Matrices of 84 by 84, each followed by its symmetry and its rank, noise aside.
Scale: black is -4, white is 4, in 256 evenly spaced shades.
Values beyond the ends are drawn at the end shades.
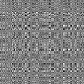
no symmetry, rank three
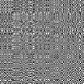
symmetric, rank four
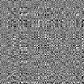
no symmetry, rank four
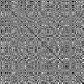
symmetric, rank four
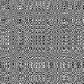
no symmetry, rank four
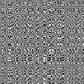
no symmetry, rank four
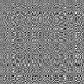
antisymmetric, rank four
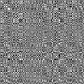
symmetric, rank four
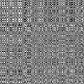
no symmetry, rank three
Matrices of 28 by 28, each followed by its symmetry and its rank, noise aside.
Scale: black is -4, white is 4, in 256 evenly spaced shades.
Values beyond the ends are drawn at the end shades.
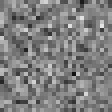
no symmetry, rank five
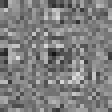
symmetric, rank four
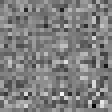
no symmetry, rank four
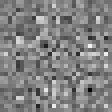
symmetric, rank four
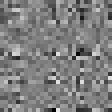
no symmetry, rank three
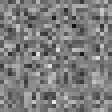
no symmetry, rank four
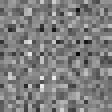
antisymmetric, rank four
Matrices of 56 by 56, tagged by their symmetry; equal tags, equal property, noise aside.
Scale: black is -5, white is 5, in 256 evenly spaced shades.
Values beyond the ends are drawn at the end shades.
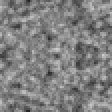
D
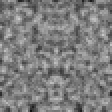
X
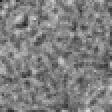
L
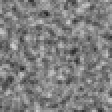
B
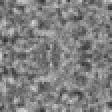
D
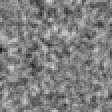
B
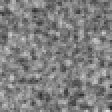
B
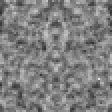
X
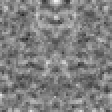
X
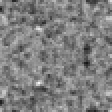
D
